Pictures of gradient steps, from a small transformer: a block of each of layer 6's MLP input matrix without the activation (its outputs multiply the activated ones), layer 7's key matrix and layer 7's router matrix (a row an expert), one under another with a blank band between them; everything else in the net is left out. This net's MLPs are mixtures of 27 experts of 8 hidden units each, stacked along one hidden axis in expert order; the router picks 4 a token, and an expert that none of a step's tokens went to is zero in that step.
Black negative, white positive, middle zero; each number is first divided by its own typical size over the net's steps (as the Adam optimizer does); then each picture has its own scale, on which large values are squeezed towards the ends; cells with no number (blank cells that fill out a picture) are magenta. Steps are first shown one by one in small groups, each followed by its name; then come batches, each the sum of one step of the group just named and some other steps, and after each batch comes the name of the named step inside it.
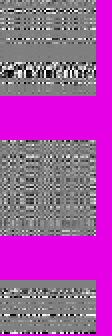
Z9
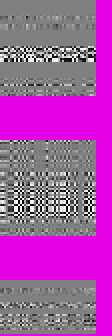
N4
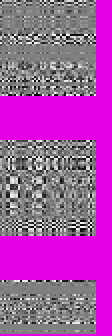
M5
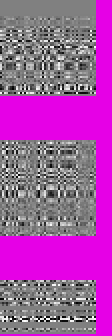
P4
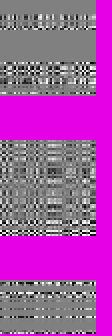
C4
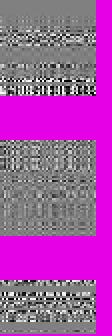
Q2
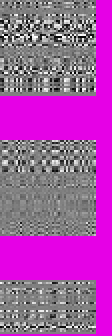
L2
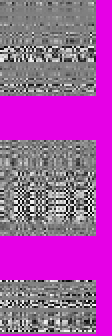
N4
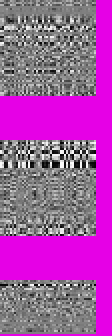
Q2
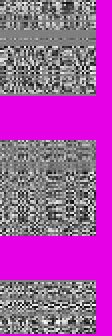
C4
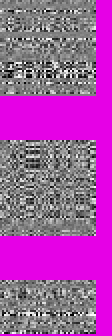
Z9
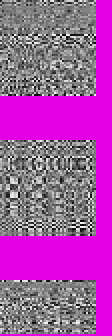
M5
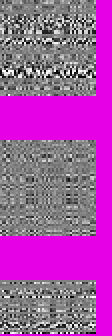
C4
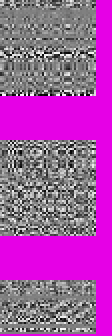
N4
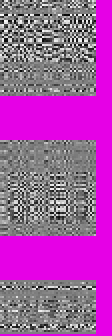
N4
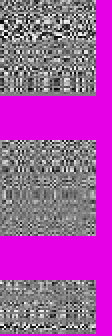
L2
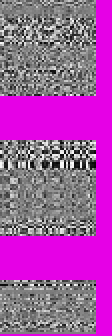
M5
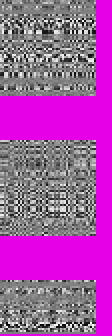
N4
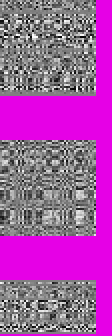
L2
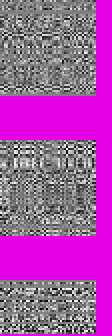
C4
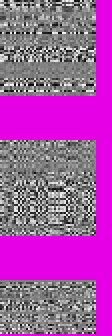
N4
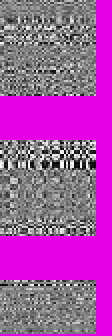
M5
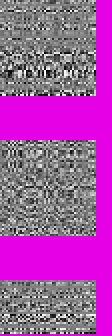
Z9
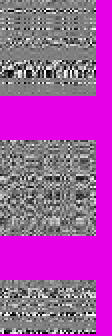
Z9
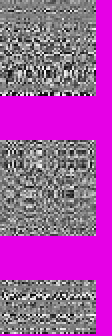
Z9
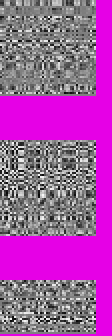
P4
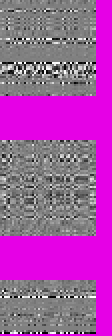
Z9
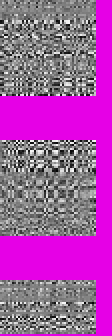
L2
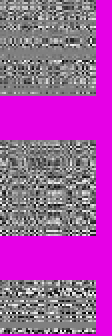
C4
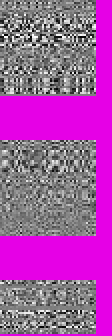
L2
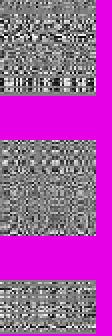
L2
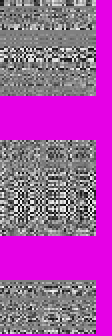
N4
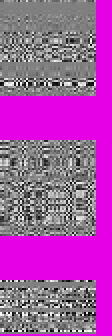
N4
